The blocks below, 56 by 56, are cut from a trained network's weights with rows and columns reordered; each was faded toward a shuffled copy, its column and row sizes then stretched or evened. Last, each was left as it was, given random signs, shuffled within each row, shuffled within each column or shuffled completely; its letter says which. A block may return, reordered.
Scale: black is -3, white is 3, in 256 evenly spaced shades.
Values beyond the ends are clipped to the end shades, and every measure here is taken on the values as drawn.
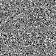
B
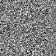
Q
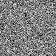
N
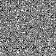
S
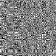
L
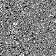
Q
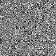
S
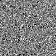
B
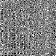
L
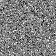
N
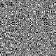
L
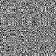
L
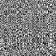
L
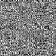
L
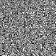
S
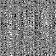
L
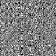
L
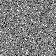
N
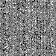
Q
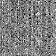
L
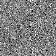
Q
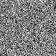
N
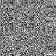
L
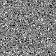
B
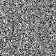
Q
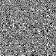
S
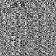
L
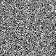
Q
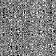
L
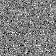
B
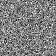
N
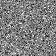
N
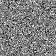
N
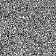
S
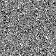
Q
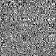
L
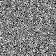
N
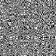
L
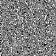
Q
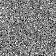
B
